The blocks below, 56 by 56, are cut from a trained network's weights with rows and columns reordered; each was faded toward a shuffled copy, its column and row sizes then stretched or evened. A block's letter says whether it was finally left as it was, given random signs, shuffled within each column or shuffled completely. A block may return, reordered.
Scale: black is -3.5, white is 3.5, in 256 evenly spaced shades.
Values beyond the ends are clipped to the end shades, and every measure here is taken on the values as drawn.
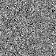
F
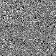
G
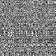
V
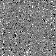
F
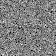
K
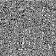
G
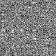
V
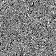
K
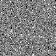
F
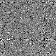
G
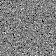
K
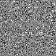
G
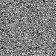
K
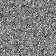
K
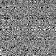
V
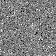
K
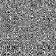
V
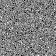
K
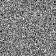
F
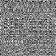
V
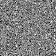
F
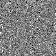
F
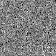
F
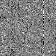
F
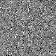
F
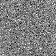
K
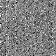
F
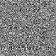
V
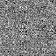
V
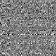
V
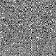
V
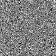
F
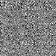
V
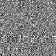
V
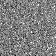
K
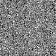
F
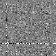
G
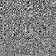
V
